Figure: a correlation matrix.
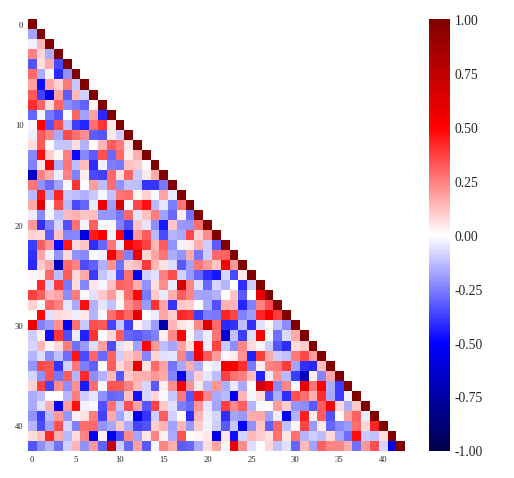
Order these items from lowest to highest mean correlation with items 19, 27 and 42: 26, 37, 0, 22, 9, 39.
37, 0, 22, 39, 26, 9
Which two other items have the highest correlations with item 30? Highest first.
20, 0
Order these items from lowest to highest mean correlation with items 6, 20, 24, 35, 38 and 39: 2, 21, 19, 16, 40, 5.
21, 16, 40, 2, 5, 19
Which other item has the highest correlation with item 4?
22
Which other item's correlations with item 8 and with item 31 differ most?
39
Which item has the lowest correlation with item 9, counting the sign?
41
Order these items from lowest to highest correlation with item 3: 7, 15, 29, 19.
19, 15, 29, 7
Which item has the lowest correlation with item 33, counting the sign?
25
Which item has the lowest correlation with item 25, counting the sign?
12
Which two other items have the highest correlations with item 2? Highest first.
14, 41
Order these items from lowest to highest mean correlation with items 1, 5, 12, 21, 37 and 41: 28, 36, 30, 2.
28, 2, 36, 30
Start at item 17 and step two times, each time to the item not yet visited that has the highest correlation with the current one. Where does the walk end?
36
